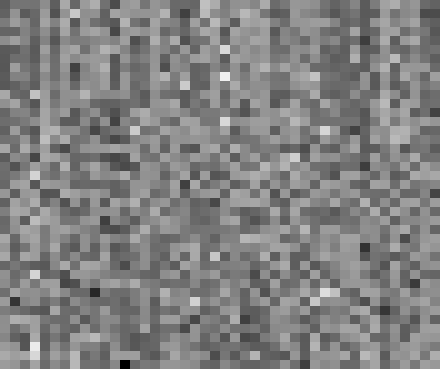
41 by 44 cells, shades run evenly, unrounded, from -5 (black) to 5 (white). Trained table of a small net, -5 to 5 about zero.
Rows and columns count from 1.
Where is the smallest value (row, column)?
41, 13
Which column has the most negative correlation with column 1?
31
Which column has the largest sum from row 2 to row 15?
39
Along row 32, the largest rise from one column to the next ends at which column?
43
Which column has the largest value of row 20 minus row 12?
4
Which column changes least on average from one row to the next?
16
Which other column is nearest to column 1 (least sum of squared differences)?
35
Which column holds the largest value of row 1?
21
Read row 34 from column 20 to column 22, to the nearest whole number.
3 0 1
